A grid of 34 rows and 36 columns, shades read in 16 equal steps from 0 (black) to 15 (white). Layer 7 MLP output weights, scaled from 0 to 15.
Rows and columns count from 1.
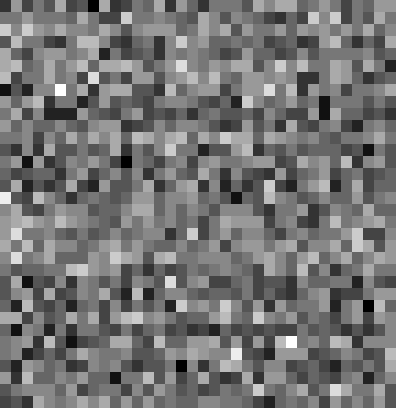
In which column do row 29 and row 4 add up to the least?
33
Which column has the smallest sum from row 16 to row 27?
31
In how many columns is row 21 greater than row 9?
25
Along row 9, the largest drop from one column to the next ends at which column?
5
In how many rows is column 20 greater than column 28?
17
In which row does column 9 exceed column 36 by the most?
7
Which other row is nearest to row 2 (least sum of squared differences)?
34
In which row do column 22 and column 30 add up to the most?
30
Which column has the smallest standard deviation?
20
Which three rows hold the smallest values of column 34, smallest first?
26, 13, 32
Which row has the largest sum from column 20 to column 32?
6
